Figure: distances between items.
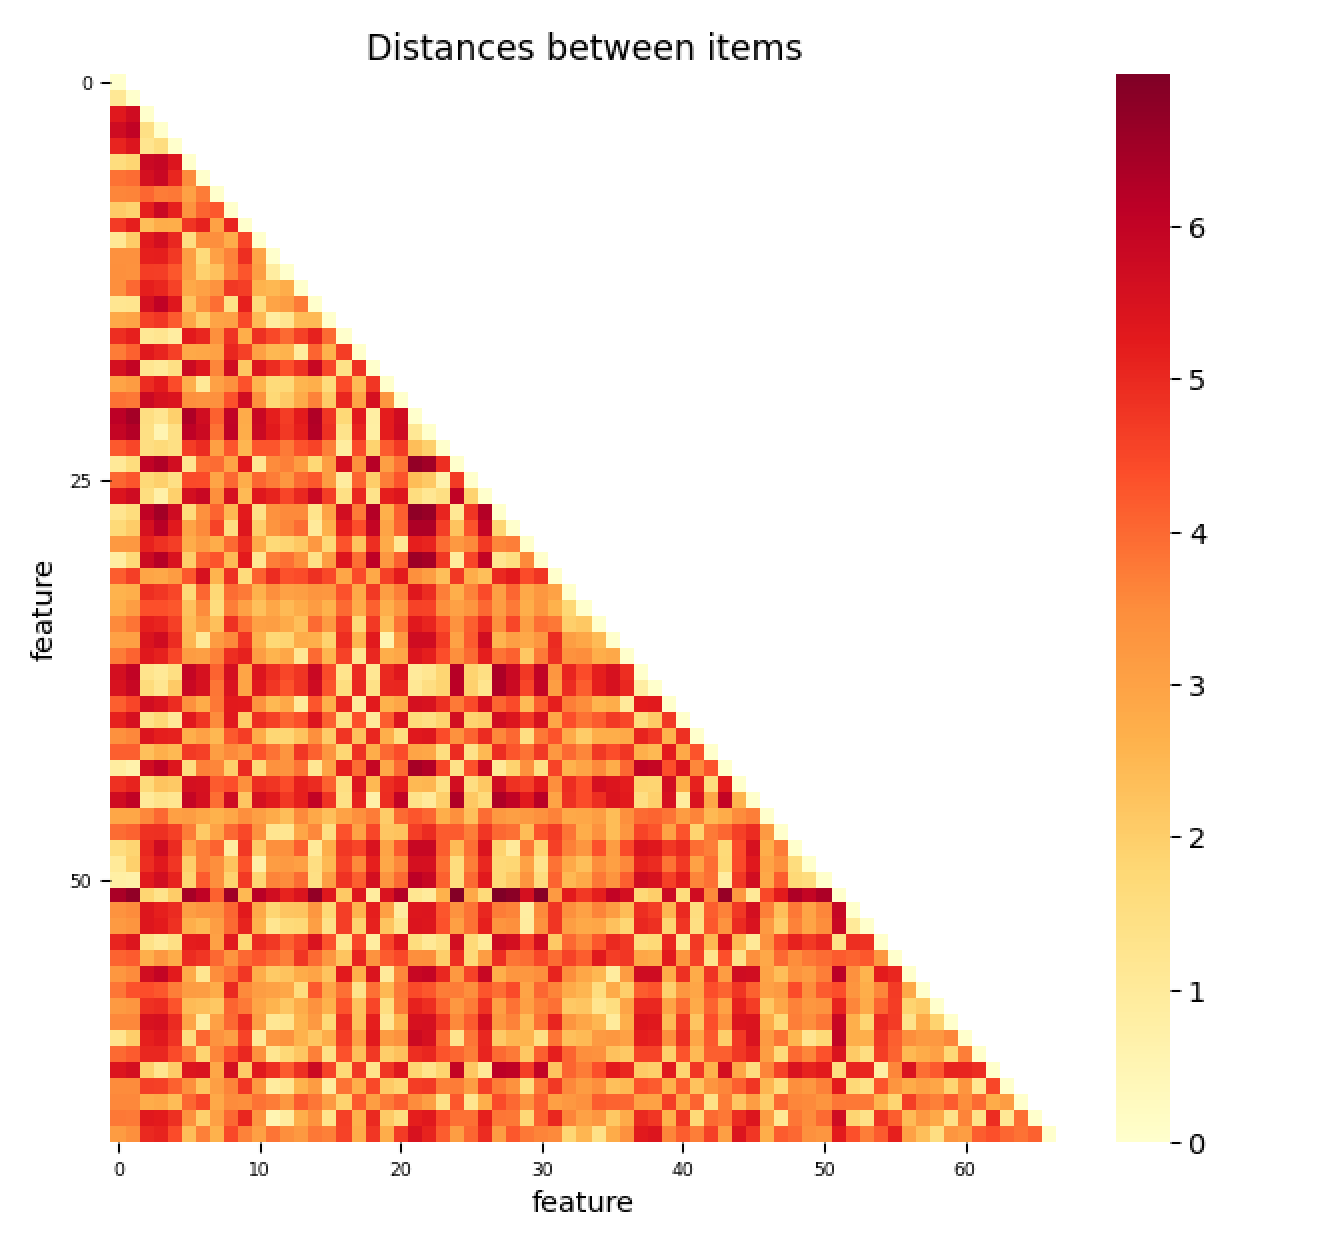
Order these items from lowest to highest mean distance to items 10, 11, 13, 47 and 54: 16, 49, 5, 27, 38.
49, 5, 27, 16, 38
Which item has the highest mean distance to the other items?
51
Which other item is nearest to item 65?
11
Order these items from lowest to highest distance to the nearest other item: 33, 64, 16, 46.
16, 64, 33, 46
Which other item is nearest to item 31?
9
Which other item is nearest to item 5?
24
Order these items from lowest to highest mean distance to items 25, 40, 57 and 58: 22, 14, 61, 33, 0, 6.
33, 22, 61, 6, 0, 14
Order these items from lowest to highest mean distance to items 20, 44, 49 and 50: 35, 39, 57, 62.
35, 57, 39, 62
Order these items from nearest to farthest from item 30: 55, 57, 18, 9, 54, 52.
52, 57, 55, 9, 54, 18
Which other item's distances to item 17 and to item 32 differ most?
39
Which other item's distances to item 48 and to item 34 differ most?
8
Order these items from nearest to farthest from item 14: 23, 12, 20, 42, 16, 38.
12, 20, 42, 23, 16, 38
